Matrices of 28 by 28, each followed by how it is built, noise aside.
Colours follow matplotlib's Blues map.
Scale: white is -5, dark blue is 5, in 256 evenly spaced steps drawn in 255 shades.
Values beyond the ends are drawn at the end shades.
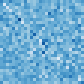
diagonal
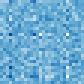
low rank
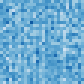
blocks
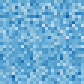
repeating columns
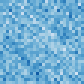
Toeplitz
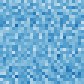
repeating columns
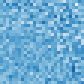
upper triangular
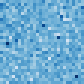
sparse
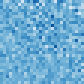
upper triangular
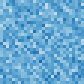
Toeplitz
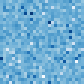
sparse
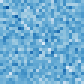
diagonal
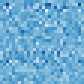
low rank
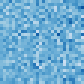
low rank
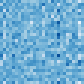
low rank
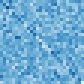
diagonal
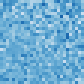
upper triangular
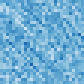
Toeplitz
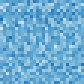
repeating columns
